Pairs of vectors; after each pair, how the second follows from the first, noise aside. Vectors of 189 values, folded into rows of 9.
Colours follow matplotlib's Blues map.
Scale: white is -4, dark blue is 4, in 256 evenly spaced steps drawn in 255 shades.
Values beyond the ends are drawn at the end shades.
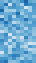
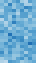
negated, shrunk.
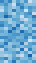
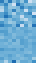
partly zeroed.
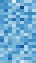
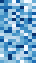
scaled up.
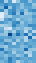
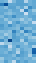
wrapped around, negated, partly zeroed.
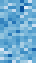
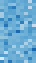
partly zeroed.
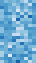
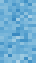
negated, shrunk.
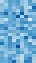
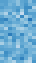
negated, shrunk.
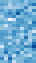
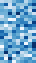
scaled up.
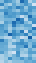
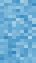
negated, shrunk.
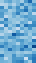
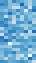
wrapped around, negated.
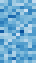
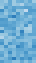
shrunk.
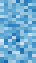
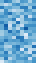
wrapped around, negated.
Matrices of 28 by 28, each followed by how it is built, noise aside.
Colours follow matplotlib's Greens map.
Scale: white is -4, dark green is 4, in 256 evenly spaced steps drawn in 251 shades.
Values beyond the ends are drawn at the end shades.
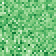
lower triangular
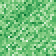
Hankel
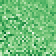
lower triangular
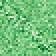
banded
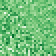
lower triangular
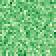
noise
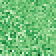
lower triangular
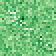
banded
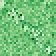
banded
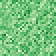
Hankel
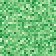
noise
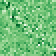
banded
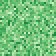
noise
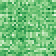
blocks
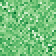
banded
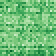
blocks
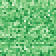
blocks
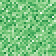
Hankel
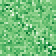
banded
